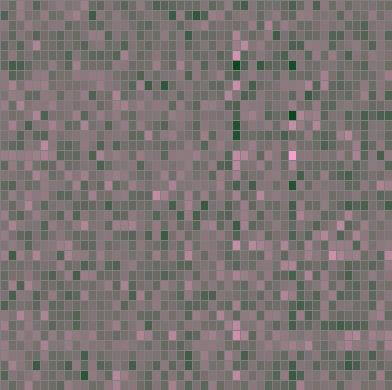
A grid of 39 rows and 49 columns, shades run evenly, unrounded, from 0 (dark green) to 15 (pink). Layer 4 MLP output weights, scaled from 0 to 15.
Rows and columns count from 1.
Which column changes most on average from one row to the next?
30
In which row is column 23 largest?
7
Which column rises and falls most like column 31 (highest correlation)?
5
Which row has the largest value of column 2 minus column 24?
37
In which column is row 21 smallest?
26
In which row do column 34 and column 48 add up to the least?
12
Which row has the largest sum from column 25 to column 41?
16
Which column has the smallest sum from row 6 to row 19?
46
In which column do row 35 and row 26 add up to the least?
2
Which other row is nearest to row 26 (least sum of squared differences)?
35
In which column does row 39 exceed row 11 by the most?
22
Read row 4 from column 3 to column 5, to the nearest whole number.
8 7 5
